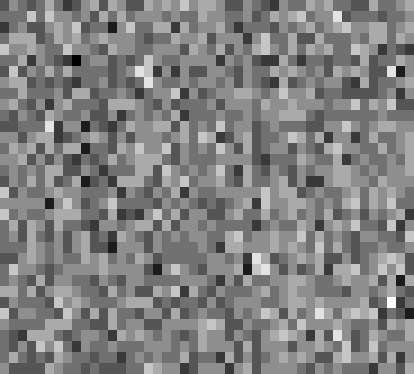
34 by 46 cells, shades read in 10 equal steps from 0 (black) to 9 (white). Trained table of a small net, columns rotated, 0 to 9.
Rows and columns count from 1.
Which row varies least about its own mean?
11
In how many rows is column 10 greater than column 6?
13
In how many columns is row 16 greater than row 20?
20
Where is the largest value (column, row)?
44, 28
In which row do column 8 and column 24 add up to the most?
30
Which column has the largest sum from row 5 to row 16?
17
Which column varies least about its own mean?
22
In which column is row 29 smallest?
46
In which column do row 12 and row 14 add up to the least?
10
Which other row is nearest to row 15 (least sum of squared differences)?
8
